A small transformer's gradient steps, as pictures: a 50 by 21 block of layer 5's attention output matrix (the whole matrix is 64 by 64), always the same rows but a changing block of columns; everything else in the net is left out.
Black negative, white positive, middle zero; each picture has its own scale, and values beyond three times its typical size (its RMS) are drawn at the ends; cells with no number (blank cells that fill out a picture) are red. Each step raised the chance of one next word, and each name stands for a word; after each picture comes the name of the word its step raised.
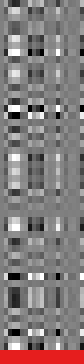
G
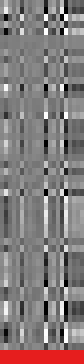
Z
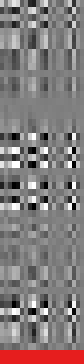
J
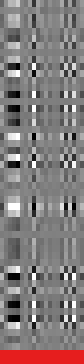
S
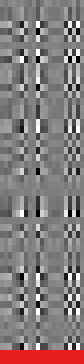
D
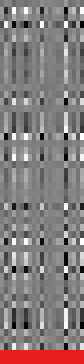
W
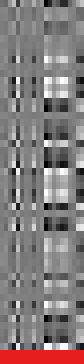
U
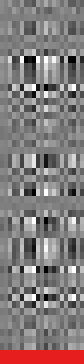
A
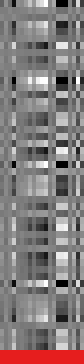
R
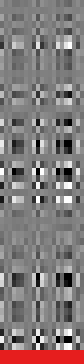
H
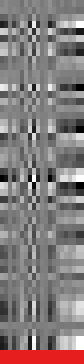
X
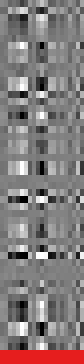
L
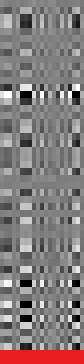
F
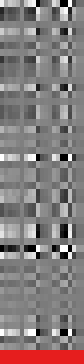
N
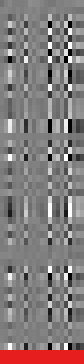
D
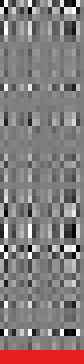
N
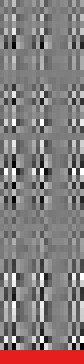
H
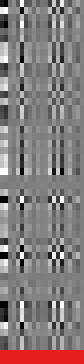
L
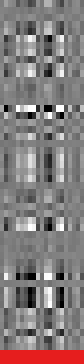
G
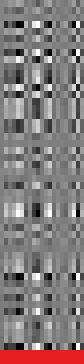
D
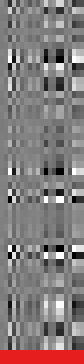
L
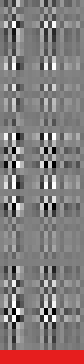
J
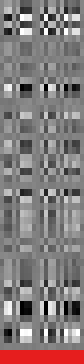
Z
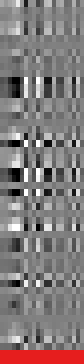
U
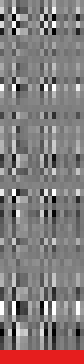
Z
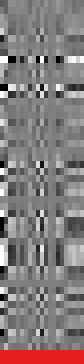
A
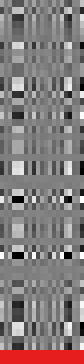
L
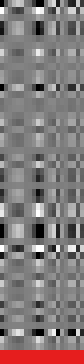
N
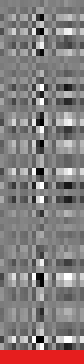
H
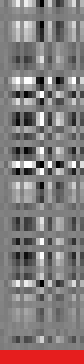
R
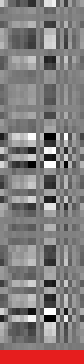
J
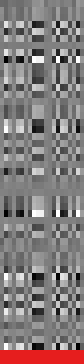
D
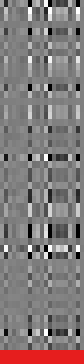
N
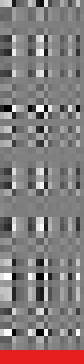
G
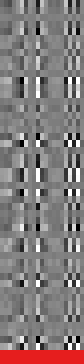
U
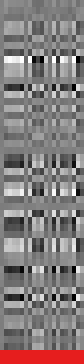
A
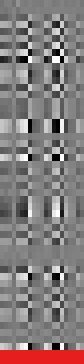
D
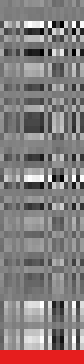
X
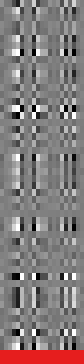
G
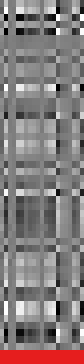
Z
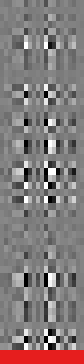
H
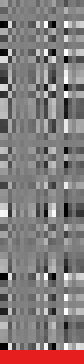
D
